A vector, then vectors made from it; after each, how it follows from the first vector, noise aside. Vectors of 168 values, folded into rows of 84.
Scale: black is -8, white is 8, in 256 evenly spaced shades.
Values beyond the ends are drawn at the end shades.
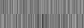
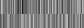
wrapped around, scaled up.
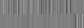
negated, partly zeroed.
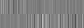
negated, partly zeroed.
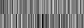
scaled up.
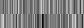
scaled up.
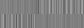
partly zeroed.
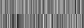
wrapped around, scaled up.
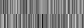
scaled up.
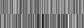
scaled up.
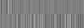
reversed, partly zeroed.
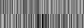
scaled up.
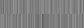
shrunk.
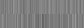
shrunk.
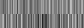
scaled up.
